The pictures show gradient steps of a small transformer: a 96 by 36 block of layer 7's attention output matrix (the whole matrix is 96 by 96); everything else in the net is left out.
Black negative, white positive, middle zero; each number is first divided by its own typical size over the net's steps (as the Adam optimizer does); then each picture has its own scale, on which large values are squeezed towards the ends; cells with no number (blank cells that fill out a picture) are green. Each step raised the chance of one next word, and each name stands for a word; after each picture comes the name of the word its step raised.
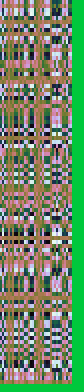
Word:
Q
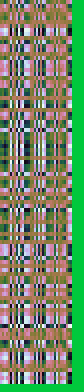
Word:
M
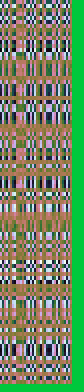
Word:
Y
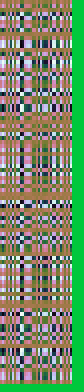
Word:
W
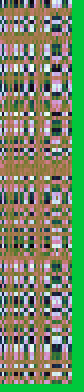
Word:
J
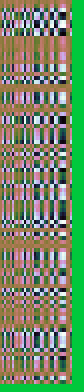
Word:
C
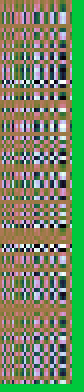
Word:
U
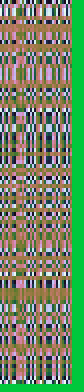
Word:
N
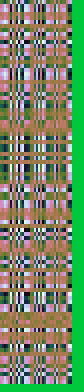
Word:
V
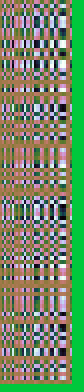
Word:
W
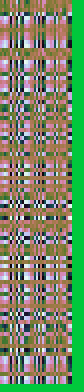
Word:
W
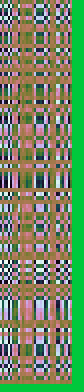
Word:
Y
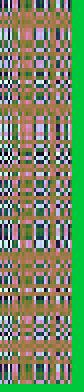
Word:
U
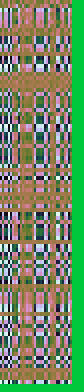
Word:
N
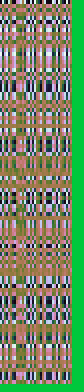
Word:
J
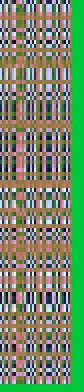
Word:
V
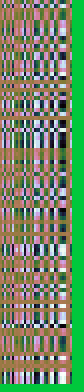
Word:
M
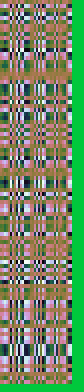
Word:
Y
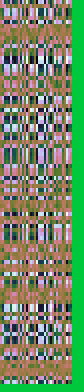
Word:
N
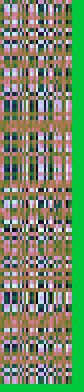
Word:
V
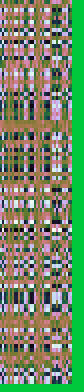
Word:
V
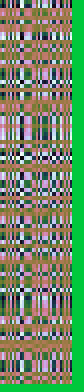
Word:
U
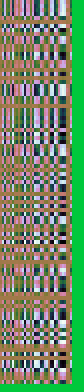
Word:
Q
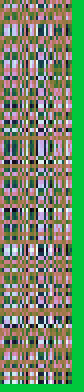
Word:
M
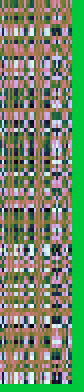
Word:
M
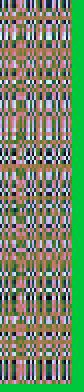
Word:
U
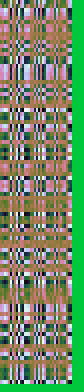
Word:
N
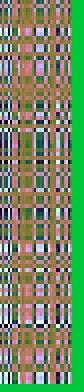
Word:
M
